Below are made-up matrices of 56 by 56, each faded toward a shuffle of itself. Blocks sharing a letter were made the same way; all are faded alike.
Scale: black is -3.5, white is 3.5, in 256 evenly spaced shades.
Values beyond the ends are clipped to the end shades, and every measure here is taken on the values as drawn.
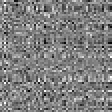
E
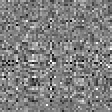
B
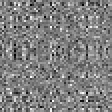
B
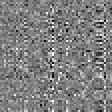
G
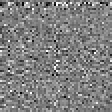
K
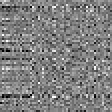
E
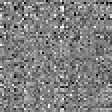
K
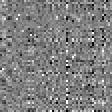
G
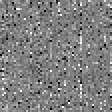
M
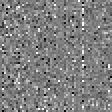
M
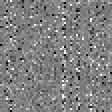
M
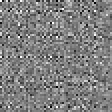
B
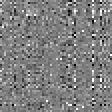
G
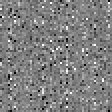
M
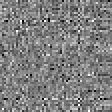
K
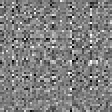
G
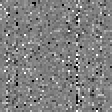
M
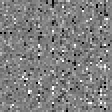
M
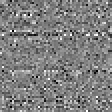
K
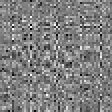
E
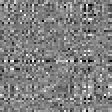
E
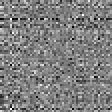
B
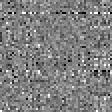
K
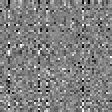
G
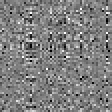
G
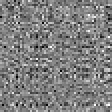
B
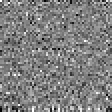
K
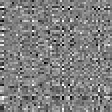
E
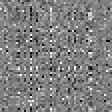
G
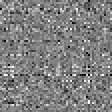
K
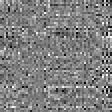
G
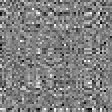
E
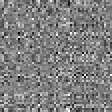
B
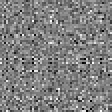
K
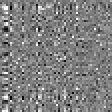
E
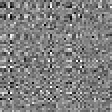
E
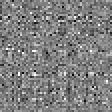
K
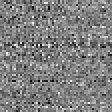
K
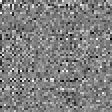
K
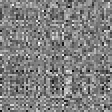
B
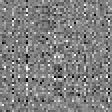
G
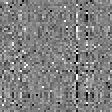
G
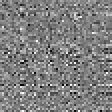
B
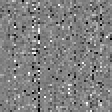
M
